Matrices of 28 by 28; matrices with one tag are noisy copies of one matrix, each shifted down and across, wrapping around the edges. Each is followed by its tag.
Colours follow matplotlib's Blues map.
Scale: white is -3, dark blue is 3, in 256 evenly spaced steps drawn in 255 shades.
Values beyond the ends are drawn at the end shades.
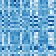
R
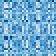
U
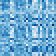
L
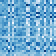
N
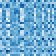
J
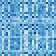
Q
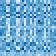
N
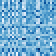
J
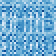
Q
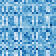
U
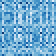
Q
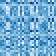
U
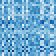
N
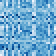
L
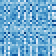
Q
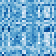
L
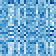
R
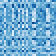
J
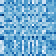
J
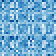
U
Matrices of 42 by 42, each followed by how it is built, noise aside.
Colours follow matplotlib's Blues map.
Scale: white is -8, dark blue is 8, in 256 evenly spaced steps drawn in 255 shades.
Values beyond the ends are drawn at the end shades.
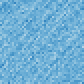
Hankel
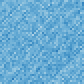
Hankel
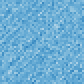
Hankel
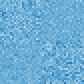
block diagonal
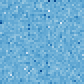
sparse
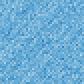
Hankel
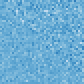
upper triangular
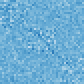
block diagonal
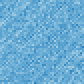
Hankel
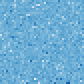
sparse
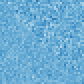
upper triangular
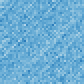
Hankel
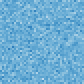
noise
